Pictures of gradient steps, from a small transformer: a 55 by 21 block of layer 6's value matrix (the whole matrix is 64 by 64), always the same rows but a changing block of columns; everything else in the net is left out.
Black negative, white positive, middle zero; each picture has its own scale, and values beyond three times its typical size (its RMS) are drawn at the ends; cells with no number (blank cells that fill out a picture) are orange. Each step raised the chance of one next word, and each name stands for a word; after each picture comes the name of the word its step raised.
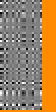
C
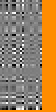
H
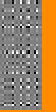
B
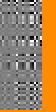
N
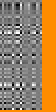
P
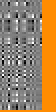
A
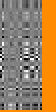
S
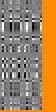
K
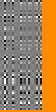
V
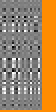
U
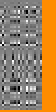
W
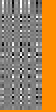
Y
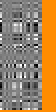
K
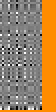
H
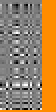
P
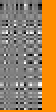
P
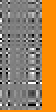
C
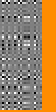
V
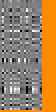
U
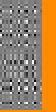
W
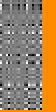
P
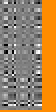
B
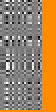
N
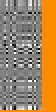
H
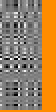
S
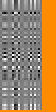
S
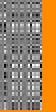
K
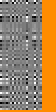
V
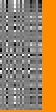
Y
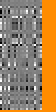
W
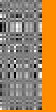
K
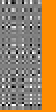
B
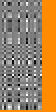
A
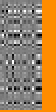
W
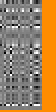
B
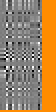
S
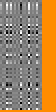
P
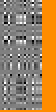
N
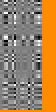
N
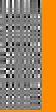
Y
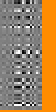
B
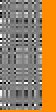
C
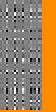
U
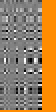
U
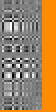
K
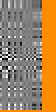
S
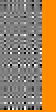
H
